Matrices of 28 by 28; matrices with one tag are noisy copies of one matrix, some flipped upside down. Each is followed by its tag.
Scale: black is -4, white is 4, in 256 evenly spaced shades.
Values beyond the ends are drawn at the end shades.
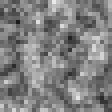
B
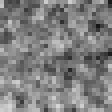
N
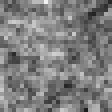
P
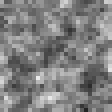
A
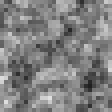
A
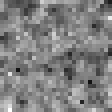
N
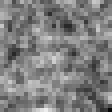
P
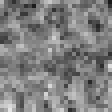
N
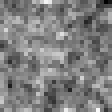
P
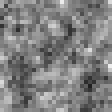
A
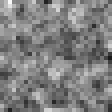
N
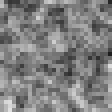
N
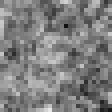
P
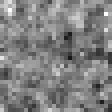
N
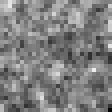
N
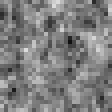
B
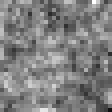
P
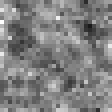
A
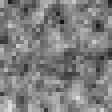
N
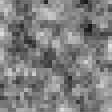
A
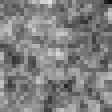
P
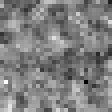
N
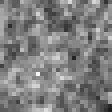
P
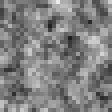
B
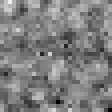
N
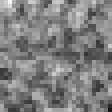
N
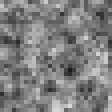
B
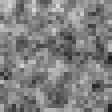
N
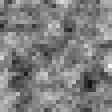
A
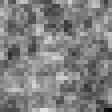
P
